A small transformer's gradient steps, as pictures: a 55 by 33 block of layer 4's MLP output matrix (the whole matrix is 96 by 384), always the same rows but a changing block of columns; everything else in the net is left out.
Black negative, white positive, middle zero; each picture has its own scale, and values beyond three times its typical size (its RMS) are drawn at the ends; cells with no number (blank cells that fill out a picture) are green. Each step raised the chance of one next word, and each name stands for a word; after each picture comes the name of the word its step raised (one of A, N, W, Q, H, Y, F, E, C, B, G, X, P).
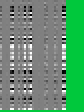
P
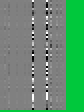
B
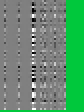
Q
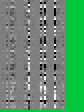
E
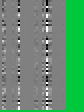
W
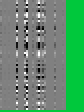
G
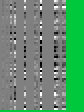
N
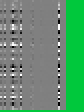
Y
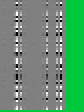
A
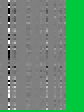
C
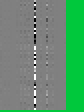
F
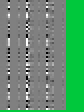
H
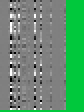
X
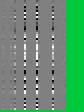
P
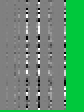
X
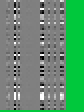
B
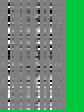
C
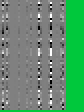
G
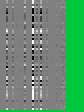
C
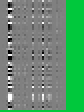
B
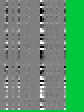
C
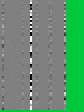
A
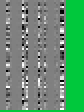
C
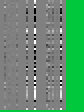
C
